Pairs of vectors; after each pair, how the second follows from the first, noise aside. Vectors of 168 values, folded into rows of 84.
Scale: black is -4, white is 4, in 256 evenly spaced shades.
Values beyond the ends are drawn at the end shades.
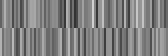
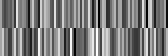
reversed, negated, scaled up.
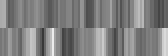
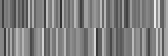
shuffled.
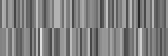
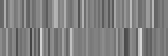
partly zeroed.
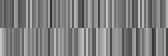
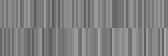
wrapped around, negated, shrunk.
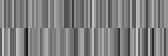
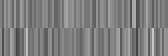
negated, shrunk.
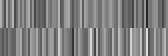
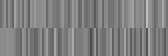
negated, shrunk.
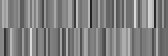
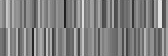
shuffled.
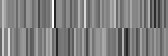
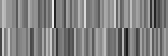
copied.
